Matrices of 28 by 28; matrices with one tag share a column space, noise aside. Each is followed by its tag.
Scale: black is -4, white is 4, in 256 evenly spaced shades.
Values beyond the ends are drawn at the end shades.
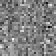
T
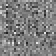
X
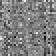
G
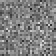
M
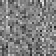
T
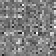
X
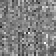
G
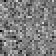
M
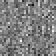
T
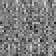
T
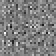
X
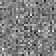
M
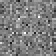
X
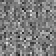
G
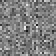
M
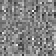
G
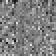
T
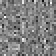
T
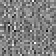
M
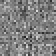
G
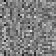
M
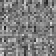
T
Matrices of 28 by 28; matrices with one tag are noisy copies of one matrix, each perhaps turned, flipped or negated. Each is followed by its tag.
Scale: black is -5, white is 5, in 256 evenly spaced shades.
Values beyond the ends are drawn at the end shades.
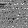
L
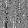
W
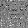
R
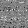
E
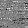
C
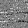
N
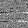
N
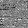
C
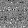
E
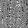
E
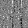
N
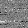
W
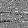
N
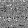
E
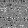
E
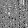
L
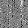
W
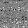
E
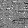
C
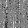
W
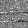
N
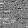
C
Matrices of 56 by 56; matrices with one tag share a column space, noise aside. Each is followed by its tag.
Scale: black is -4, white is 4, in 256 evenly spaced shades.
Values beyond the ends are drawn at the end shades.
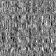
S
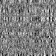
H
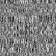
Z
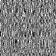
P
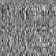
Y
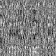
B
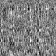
Y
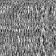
Y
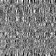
H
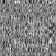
Z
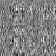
Y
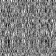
P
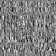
S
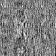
B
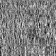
B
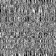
H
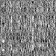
S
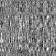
S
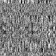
Z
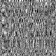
P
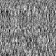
Y
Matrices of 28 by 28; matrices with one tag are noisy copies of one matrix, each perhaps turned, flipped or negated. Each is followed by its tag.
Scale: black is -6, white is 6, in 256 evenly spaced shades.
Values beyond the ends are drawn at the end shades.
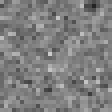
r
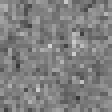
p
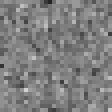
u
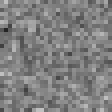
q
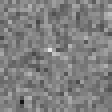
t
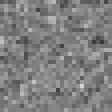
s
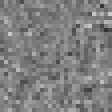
q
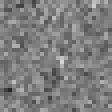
t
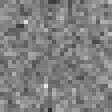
u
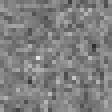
p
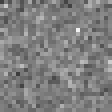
u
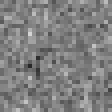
p
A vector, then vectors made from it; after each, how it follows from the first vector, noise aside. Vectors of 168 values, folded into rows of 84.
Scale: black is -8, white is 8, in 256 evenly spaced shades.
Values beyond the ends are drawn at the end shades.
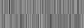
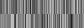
wrapped around, scaled up.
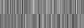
wrapped around, negated.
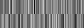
wrapped around, scaled up.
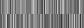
reversed, negated, scaled up.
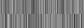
reversed.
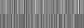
wrapped around, negated.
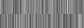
wrapped around, negated.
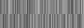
wrapped around, negated.
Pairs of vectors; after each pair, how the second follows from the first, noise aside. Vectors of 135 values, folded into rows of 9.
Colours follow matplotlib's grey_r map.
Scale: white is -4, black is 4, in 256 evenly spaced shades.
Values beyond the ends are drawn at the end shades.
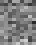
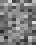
negated.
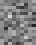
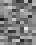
reversed.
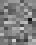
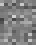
reversed, partly zeroed.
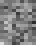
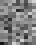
negated.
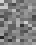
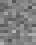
wrapped around, shrunk.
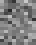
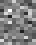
negated.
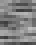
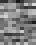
reversed.
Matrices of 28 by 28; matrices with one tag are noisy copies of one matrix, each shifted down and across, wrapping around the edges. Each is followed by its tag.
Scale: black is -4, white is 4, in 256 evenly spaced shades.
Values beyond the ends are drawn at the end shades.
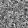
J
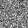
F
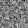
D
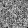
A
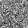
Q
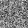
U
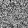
F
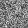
Q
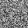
F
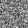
D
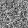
J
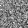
F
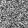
Q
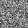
F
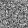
D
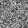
Q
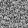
D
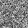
Q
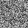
F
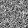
U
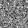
F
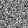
Q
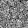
A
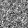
U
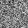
J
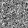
U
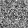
F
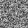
D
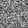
F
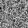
J
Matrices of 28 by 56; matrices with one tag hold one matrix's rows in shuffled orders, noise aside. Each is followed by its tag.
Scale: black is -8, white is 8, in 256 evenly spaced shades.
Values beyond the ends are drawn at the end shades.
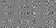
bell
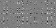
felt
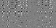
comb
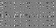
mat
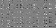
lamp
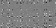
lamp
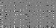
mat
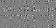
bell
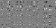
lamp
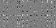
felt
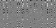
felt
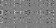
mat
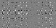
comb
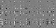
mat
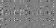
mat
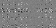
comb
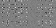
comb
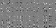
lamp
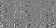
mat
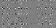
comb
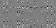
felt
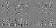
comb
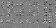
lamp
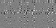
bell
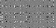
mat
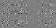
comb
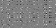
lamp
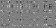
lamp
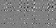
bell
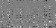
lamp
